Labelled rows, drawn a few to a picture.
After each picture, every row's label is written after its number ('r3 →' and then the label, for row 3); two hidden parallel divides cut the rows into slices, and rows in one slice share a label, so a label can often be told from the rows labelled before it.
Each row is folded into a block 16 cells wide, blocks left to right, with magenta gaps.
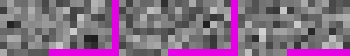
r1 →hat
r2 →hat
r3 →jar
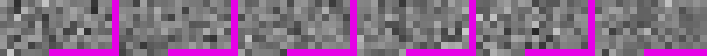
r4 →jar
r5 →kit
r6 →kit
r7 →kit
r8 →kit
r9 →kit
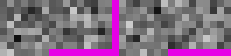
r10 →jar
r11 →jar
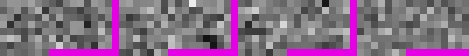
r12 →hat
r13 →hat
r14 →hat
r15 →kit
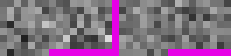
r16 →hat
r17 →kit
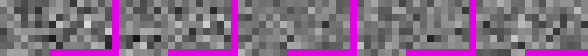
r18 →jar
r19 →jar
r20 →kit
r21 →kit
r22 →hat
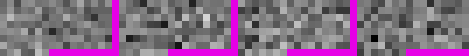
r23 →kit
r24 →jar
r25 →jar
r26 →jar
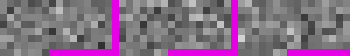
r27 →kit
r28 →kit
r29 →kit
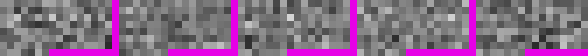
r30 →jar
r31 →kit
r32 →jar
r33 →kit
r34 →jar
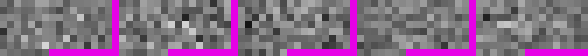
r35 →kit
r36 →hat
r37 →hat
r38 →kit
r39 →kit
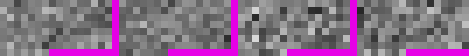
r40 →kit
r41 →kit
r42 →hat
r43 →jar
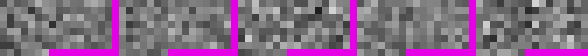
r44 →kit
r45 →kit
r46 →hat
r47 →kit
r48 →jar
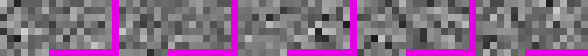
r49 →jar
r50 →kit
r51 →hat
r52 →jar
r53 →jar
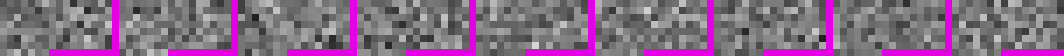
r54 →jar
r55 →jar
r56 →hat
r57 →jar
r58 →kit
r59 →jar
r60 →kit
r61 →kit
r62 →jar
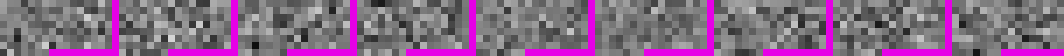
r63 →jar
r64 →hat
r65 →jar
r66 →jar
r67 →kit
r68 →kit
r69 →hat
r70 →jar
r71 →hat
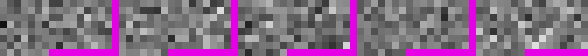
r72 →jar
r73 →jar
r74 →hat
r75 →kit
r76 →hat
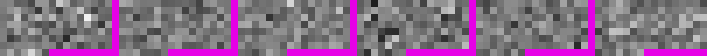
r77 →jar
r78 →kit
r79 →kit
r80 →hat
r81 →kit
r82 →kit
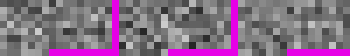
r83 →jar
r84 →hat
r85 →kit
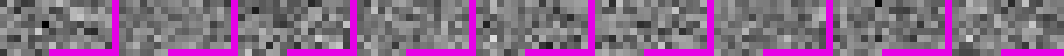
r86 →jar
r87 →kit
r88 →jar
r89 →kit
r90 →hat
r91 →jar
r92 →kit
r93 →kit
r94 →hat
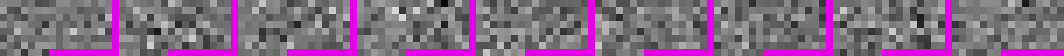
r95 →kit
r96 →hat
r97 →hat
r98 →hat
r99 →jar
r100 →kit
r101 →kit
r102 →hat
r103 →kit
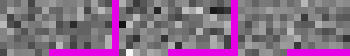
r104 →kit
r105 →jar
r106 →kit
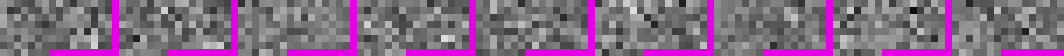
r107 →jar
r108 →jar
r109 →kit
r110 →jar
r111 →hat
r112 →hat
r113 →kit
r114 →hat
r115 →jar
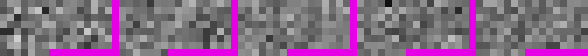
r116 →hat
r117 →kit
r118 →kit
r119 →kit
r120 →kit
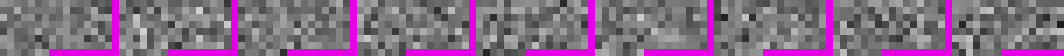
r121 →kit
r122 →jar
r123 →kit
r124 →hat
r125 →hat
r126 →kit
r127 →kit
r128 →jar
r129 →hat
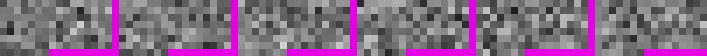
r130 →hat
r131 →hat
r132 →kit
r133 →hat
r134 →jar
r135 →jar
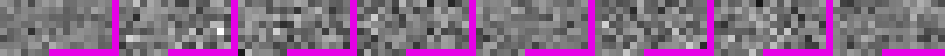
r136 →kit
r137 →hat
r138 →jar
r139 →jar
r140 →kit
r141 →jar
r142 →hat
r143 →kit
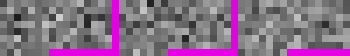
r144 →hat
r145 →kit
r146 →kit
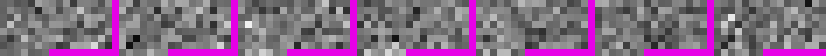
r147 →jar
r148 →jar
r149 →jar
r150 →jar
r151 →jar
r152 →jar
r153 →jar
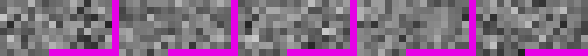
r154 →hat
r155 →kit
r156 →hat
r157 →kit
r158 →hat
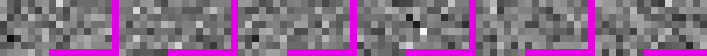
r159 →jar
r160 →hat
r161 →jar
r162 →hat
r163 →kit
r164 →hat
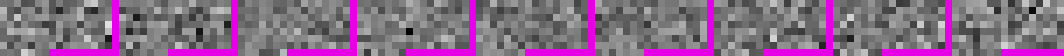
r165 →jar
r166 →hat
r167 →kit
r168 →kit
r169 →kit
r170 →kit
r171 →jar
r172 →jar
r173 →hat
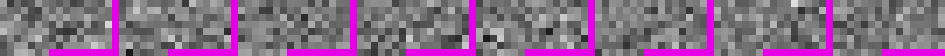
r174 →jar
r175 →hat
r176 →kit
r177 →hat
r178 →jar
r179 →kit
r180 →kit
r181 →kit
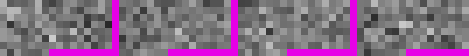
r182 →hat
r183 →kit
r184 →kit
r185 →hat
